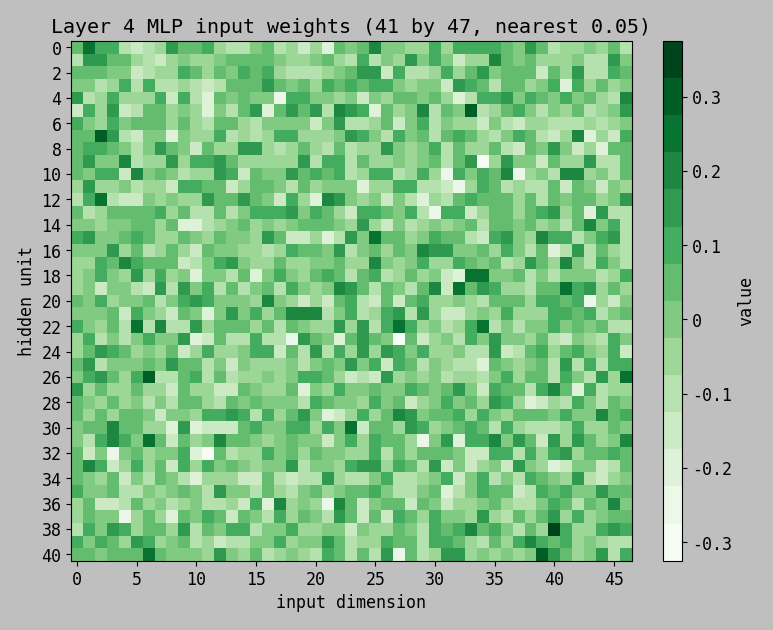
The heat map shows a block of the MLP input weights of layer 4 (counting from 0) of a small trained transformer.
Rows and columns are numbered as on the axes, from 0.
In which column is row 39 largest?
38
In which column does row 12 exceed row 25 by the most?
2
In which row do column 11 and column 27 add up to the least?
23
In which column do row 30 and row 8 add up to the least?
10
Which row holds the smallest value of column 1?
32
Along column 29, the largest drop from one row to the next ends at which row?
31
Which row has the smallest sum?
34
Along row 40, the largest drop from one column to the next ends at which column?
27
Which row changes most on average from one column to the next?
5
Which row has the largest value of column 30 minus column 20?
19
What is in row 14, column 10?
-0.2
